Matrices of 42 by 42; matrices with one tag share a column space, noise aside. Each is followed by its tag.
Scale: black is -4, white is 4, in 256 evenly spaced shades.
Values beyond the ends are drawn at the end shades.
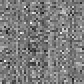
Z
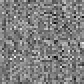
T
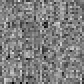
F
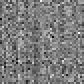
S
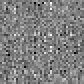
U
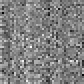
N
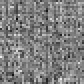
F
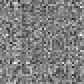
S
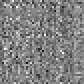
S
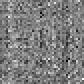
N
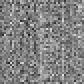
S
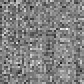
S
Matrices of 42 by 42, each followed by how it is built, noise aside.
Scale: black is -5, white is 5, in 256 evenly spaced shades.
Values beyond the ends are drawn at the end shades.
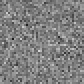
noise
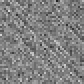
Toeplitz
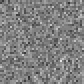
noise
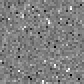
sparse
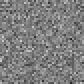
repeating columns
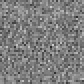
repeating columns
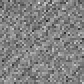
Hankel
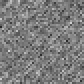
Hankel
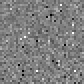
sparse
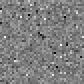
sparse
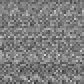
repeating columns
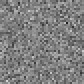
noise
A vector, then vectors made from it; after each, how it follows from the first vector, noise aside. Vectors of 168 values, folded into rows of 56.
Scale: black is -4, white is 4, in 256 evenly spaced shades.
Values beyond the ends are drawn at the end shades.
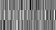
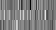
partly zeroed.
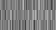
reversed, shrunk.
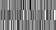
sign-scrambled.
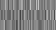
negated, shrunk.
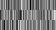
sign-scrambled.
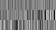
negated, partly zeroed.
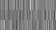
negated, shrunk.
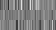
negated, partly zeroed.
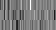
negated, partly zeroed.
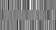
negated, partly zeroed.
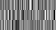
sign-scrambled.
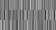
negated, shrunk.
